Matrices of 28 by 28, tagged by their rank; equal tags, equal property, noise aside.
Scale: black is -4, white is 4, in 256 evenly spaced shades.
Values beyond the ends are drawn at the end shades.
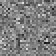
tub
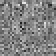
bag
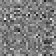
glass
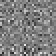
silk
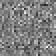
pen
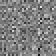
glass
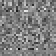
glass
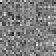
glass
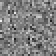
pen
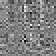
silk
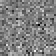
pen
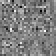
bag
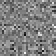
glass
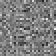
bag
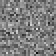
pen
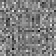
bag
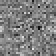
tub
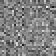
glass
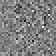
pen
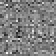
glass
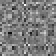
silk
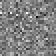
glass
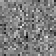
tub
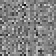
tub
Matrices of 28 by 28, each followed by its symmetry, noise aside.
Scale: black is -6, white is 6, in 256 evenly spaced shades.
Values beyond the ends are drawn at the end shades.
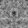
mirrored left to right.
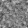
antisymmetric.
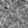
antisymmetric.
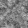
antisymmetric.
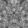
mirrored left to right.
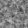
antisymmetric.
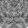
mirrored left to right.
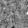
antisymmetric.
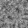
symmetric.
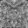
mirrored left to right.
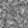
symmetric.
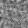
antisymmetric.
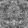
mirrored left to right.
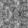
mirrored top to bottom.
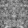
mirrored left to right.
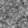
symmetric.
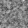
antisymmetric.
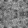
mirrored top to bottom.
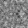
mirrored top to bottom.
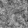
antisymmetric.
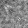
symmetric.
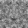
mirrored left to right.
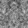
mirrored left to right.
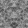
mirrored left to right.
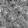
antisymmetric.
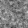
antisymmetric.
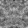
mirrored left to right.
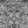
mirrored left to right.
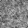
symmetric.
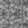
mirrored top to bottom.
